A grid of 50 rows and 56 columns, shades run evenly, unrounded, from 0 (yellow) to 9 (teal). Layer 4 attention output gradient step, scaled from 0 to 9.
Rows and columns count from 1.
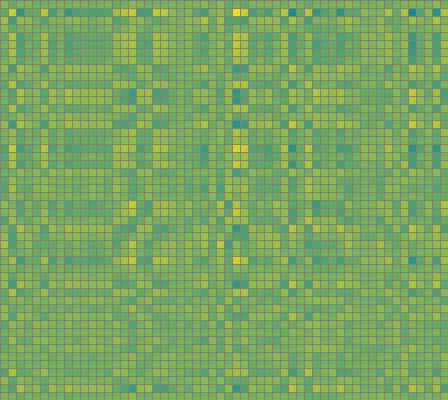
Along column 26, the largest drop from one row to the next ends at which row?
3
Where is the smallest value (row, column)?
2, 30
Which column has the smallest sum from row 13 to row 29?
39
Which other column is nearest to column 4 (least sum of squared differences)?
33
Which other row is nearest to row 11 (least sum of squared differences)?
14
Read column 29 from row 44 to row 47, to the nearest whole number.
4 5 5 4
